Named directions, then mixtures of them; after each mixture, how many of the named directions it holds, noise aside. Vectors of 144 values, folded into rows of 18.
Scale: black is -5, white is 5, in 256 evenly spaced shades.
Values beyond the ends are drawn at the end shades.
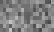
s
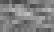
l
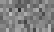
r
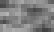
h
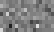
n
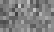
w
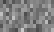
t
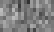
three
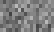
three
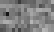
four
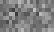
three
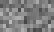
four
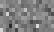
one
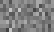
four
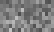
one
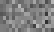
four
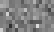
one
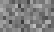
two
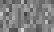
one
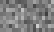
four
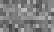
four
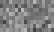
four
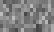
one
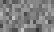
one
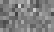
one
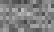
four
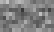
two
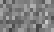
two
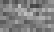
two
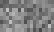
four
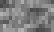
two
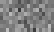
one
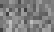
three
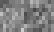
four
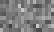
four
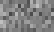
one
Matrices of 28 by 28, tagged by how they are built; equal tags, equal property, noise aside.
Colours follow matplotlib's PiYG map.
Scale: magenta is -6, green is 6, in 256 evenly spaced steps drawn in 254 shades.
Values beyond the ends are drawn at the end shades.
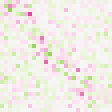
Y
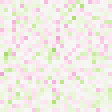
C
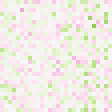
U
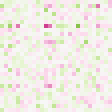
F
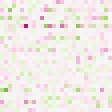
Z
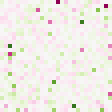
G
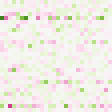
Z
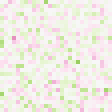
U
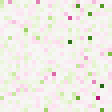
G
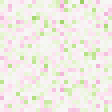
U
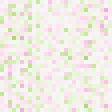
U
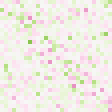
Y
